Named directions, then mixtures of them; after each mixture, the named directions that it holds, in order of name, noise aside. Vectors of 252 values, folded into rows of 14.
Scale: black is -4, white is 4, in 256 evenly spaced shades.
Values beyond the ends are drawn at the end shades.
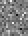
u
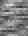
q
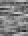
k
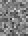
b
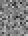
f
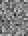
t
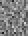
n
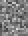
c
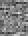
f, k, t.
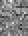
q, u.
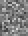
c.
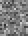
b, n, q.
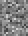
c.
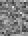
f, k, n.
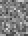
b, k, n.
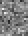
k, n, t.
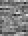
k, t.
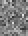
f, n, u.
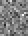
b, n, u.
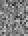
f.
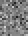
f.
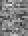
c, f, q.
